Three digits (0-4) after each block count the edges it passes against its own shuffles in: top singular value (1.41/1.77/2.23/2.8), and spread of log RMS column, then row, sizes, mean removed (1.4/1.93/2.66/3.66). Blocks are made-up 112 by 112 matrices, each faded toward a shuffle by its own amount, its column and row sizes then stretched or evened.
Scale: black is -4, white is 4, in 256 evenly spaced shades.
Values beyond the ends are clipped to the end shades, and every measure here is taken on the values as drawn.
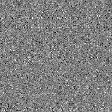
2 0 2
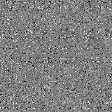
1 1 3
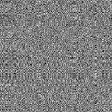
4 2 2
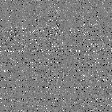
0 2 3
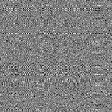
4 1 3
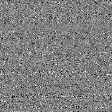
0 1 3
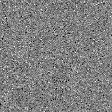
2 1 0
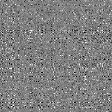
3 2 3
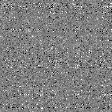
1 2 3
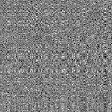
4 2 2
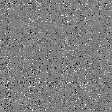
2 2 2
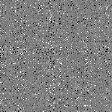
0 3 2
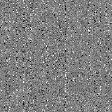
2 3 1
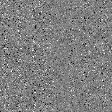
1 2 0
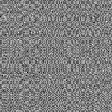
4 0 1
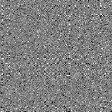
3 2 2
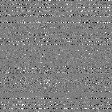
1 1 4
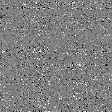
1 2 3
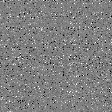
1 1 2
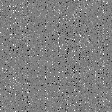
0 3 0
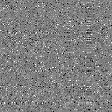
3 0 1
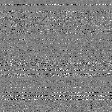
1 1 4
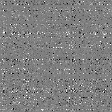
2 2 3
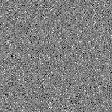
3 0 0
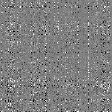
0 4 3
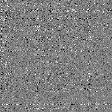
1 2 3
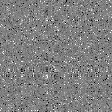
3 1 1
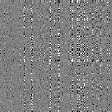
4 4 2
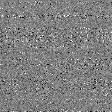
0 0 3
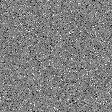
1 0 0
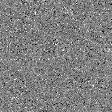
1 0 2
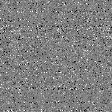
1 0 2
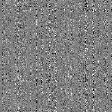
0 4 1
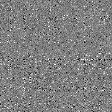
0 2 2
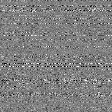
2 0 4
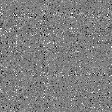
1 2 2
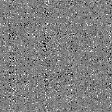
1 3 2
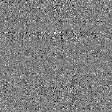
1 2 3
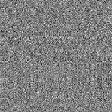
3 0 2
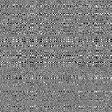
4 2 4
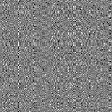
4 3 0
